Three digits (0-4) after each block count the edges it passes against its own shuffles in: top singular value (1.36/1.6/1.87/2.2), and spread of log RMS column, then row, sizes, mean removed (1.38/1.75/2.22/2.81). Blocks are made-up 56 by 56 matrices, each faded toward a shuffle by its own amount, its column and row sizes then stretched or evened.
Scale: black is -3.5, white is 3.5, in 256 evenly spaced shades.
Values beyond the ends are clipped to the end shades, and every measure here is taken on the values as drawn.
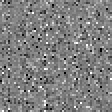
0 2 0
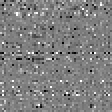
2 1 3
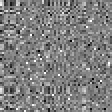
4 1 0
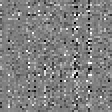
2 4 2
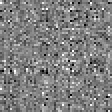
3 2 2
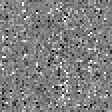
0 2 0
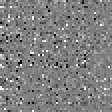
1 2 2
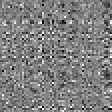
4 3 2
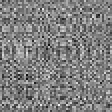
4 1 3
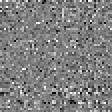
3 0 3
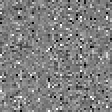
1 3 1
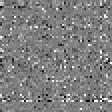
2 1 3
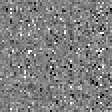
0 2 1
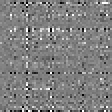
4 3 4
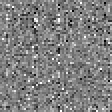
2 2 0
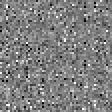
1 2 0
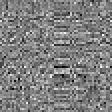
4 0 3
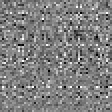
4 3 3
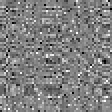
4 1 0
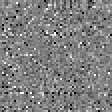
2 1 2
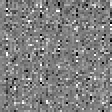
2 3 1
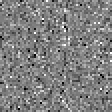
0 1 0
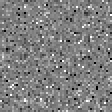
1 0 0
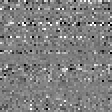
2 1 4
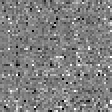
1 1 3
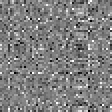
4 2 2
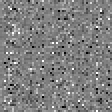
0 3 2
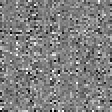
0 4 2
